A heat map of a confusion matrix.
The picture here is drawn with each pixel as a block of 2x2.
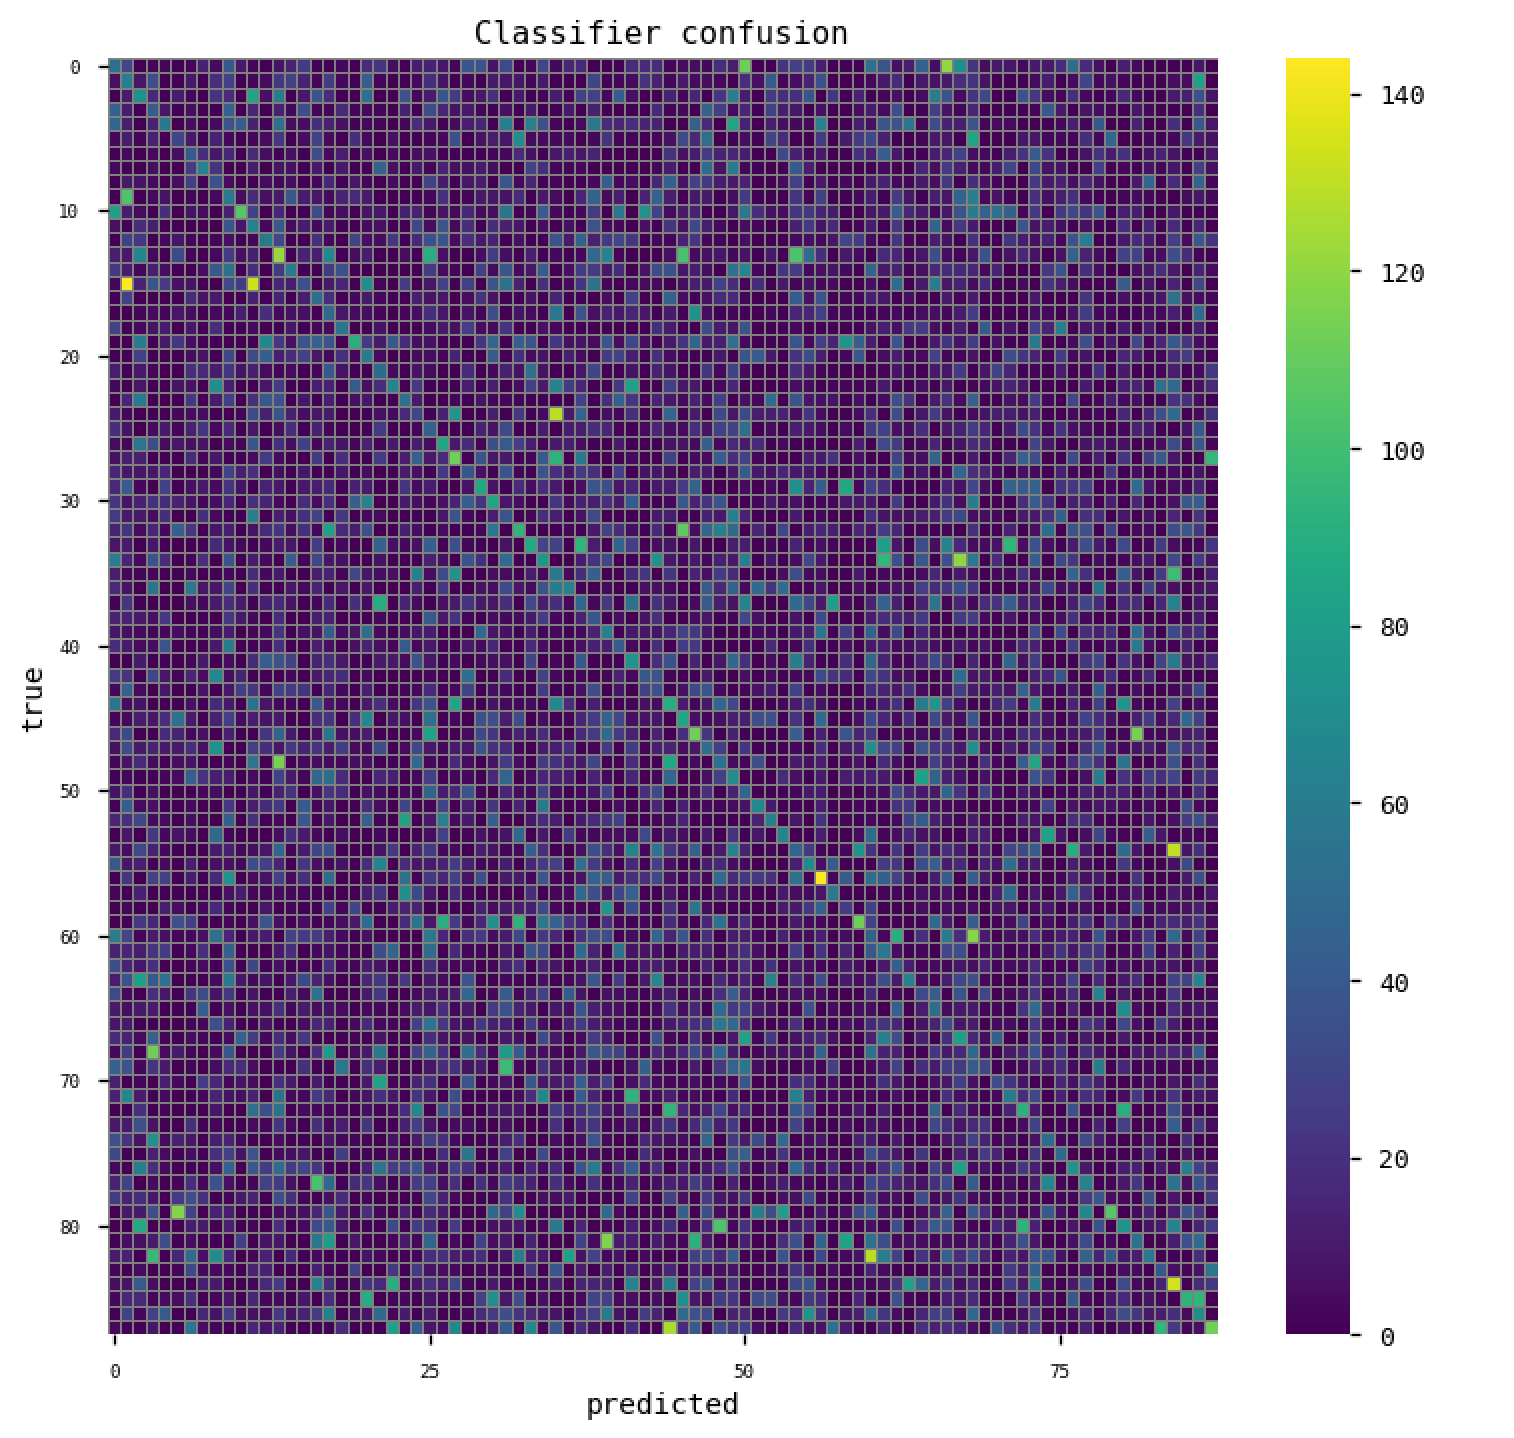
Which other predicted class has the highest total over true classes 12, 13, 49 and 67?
25
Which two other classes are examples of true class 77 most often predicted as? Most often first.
16, 74
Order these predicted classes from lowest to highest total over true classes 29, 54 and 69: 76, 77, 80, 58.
77, 80, 58, 76
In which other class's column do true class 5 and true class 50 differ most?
68
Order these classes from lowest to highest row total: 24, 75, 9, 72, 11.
75, 11, 9, 24, 72
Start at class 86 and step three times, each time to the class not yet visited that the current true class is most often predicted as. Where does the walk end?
33
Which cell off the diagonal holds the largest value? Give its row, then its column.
15, 1
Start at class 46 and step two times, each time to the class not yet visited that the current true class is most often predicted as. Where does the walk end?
39
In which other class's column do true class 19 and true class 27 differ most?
87
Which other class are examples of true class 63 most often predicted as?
2
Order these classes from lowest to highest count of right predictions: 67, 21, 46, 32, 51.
21, 51, 67, 32, 46
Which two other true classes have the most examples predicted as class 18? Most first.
69, 14
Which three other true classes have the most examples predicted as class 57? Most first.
37, 87, 55
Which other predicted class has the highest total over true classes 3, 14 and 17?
9
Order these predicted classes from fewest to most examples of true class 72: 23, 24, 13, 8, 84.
8, 23, 84, 13, 24
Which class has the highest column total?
84
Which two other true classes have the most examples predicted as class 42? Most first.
10, 69
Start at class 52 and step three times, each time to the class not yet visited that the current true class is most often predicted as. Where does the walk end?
11
